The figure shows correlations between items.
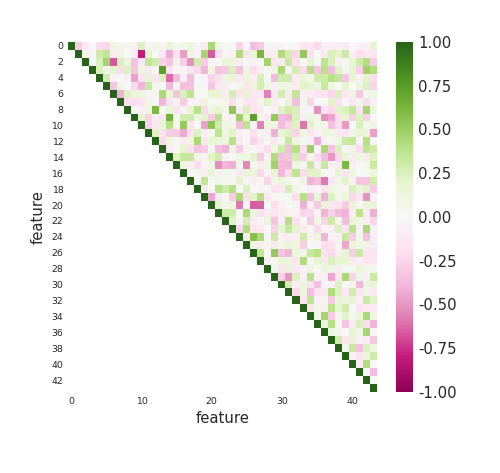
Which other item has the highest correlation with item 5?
2
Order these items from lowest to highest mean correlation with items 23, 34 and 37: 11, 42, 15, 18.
15, 11, 18, 42
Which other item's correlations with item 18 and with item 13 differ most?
3
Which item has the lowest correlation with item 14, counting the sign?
4
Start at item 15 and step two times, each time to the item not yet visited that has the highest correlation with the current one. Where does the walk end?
29
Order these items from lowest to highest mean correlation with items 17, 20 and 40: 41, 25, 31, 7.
41, 7, 25, 31
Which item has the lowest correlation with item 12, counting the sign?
35
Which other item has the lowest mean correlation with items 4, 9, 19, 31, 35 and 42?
20
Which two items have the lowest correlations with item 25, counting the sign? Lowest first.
15, 39
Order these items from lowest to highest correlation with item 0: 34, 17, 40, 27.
27, 34, 40, 17
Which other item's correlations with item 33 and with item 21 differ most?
10
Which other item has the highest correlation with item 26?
9
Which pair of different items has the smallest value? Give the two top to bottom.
1, 10
